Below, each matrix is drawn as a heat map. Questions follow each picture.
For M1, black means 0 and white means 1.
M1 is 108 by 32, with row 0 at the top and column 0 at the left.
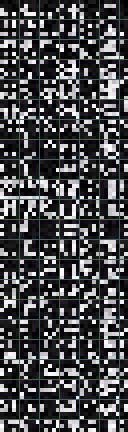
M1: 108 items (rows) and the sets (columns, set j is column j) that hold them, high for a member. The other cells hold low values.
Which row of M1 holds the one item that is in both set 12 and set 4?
105
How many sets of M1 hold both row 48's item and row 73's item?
7
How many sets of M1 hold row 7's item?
5
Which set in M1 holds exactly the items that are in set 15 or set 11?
27
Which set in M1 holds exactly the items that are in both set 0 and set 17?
14
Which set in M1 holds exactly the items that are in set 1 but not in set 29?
10
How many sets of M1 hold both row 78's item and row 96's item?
3
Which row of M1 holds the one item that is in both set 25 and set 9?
32
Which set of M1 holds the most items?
18
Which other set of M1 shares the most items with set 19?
5
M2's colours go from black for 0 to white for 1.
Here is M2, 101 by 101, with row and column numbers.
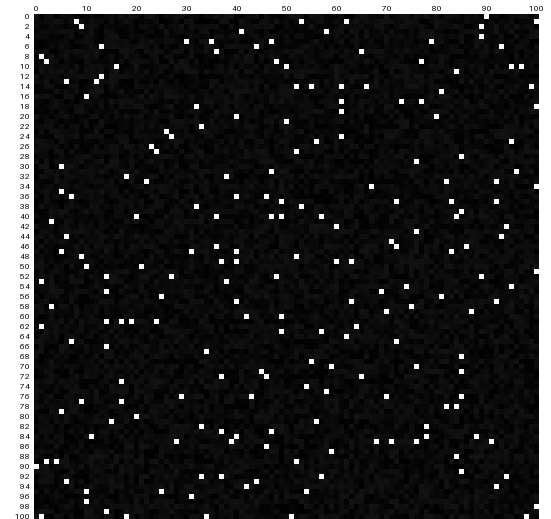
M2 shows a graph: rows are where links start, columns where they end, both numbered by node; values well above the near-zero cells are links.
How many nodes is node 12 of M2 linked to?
1
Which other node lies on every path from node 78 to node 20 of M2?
node 40
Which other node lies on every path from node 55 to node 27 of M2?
node 14
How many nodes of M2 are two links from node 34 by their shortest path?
4
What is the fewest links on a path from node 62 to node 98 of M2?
3
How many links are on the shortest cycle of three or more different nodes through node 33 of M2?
7
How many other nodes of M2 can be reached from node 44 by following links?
4
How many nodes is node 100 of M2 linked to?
5
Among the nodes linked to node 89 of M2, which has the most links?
node 52
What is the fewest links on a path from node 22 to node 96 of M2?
7
